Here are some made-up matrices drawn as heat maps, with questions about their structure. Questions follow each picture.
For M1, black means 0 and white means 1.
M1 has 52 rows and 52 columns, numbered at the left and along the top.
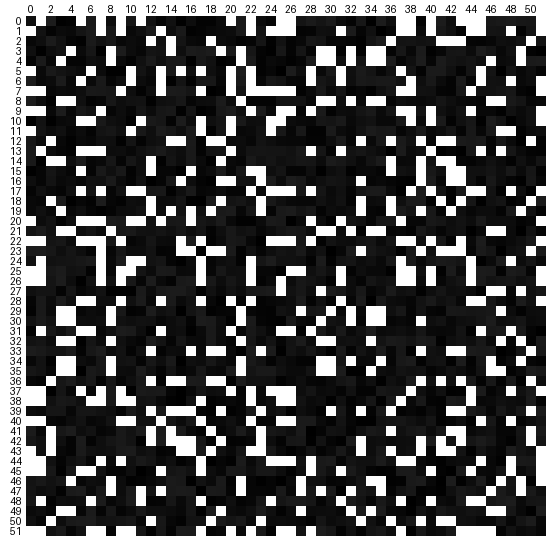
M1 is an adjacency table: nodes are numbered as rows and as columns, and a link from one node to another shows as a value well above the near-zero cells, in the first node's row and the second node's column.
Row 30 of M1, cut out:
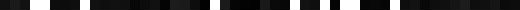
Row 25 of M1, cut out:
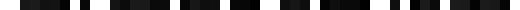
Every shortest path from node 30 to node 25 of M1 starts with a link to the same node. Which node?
node 29
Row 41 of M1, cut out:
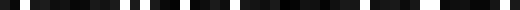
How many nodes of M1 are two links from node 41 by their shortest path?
10
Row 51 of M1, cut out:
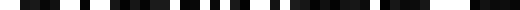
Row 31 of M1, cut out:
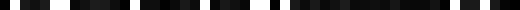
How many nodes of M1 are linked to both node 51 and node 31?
7
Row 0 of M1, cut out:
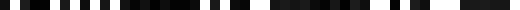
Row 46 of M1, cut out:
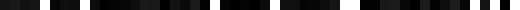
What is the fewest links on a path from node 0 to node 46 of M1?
2
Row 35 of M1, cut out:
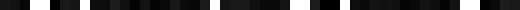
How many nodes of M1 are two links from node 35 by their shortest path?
9
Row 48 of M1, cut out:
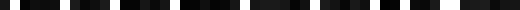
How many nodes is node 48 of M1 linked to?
10
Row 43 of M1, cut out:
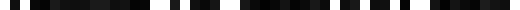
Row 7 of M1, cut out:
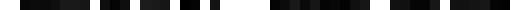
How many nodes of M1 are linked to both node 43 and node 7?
4
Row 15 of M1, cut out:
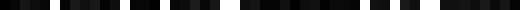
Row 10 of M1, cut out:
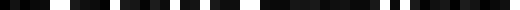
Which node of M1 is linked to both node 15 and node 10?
node 5
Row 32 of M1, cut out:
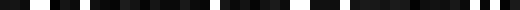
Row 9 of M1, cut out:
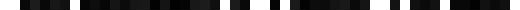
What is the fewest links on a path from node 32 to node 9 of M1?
4
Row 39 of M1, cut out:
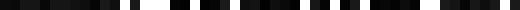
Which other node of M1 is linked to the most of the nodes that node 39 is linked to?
node 42
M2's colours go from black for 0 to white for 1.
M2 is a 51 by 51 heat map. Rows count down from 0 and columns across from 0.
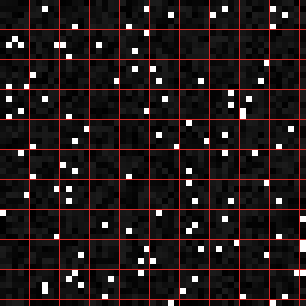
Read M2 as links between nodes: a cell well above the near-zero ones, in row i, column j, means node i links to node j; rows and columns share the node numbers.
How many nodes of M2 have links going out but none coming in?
4
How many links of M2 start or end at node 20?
1
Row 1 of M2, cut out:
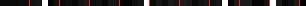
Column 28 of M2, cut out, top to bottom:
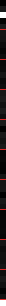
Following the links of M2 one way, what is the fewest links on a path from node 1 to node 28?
3
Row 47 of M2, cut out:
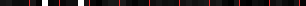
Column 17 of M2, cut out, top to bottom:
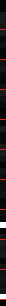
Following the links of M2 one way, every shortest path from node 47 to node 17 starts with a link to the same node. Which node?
node 7
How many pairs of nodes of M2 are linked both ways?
4
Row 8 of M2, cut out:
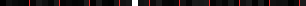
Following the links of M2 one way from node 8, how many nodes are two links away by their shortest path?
2
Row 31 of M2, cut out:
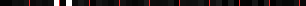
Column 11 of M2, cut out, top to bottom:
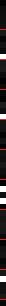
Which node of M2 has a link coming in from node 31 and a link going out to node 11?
node 9
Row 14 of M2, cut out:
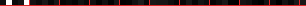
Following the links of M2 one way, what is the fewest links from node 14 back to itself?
3
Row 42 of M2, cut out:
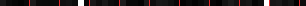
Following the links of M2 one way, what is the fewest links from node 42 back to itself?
4
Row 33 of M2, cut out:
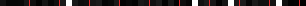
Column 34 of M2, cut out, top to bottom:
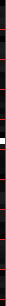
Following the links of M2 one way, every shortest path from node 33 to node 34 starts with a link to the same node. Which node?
node 32
